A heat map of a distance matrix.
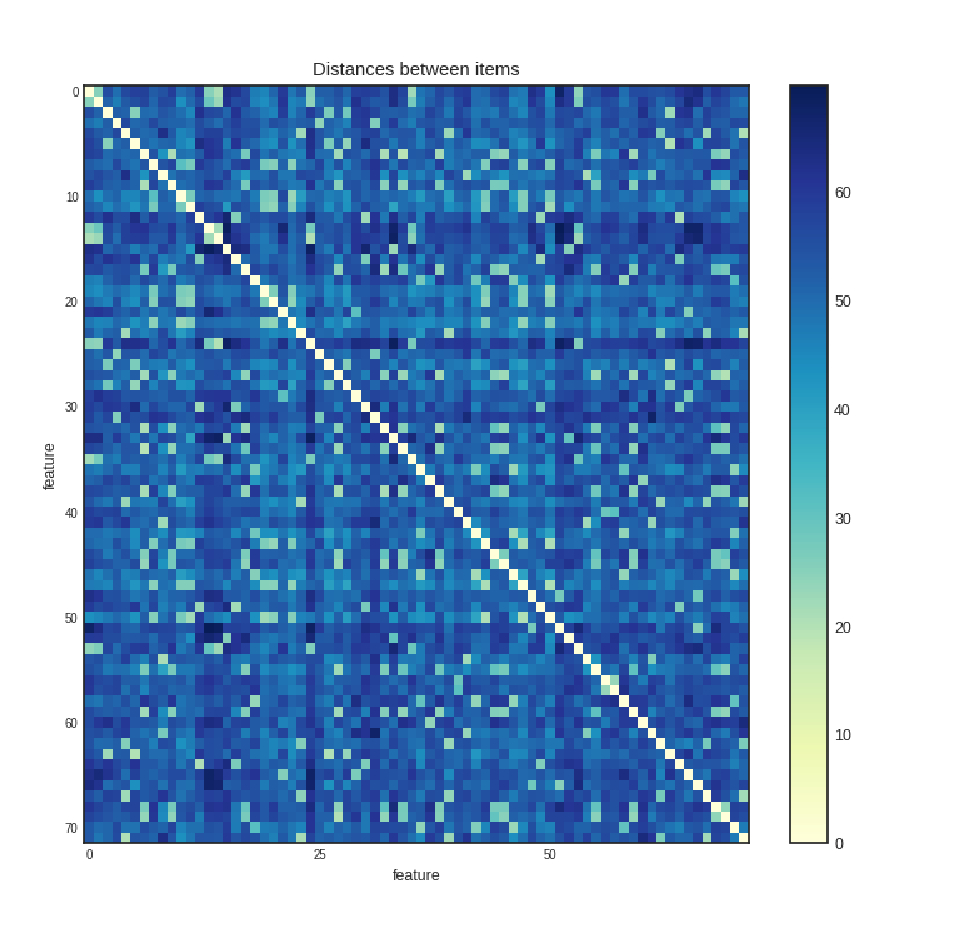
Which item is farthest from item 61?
31
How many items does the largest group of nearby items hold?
13
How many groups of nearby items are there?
14
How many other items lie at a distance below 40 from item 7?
8
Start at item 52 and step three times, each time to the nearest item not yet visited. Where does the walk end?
11
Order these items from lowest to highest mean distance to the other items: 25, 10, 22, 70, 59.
22, 10, 59, 70, 25
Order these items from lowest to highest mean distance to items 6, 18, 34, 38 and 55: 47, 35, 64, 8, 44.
44, 8, 47, 35, 64
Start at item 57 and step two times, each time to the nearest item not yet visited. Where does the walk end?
40
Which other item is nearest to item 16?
49
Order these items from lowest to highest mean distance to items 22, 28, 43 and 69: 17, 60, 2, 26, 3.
26, 2, 17, 3, 60
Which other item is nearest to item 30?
12
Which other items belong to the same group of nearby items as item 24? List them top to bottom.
0, 1, 13, 14, 35, 53
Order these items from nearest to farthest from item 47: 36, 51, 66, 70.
36, 70, 66, 51
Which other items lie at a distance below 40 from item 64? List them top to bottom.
12, 16, 30, 49
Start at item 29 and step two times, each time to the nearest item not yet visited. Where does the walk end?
21
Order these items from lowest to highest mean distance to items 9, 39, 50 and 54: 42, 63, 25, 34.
34, 42, 63, 25
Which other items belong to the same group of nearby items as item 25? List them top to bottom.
3, 31
